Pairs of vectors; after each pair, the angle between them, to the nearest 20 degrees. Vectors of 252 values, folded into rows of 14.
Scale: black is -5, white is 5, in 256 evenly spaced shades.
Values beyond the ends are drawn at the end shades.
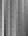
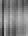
140 degrees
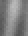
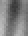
160 degrees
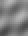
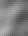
120 degrees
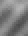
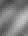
140 degrees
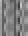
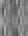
60 degrees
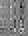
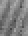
60 degrees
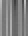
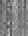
140 degrees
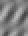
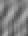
160 degrees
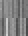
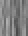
60 degrees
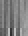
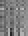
40 degrees
